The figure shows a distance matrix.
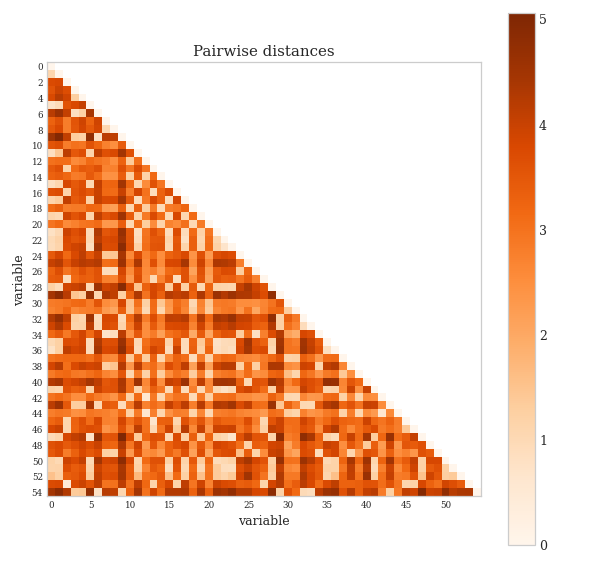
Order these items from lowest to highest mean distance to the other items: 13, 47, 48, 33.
47, 13, 33, 48
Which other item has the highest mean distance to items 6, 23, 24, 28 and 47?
40
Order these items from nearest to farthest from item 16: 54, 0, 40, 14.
14, 0, 40, 54
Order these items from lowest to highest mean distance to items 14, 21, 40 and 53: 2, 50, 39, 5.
39, 2, 5, 50
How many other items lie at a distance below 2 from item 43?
8
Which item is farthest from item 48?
9
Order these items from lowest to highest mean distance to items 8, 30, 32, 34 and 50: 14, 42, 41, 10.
42, 14, 10, 41
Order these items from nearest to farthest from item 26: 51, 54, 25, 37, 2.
37, 2, 25, 51, 54
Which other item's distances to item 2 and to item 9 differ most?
53
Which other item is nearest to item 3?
6
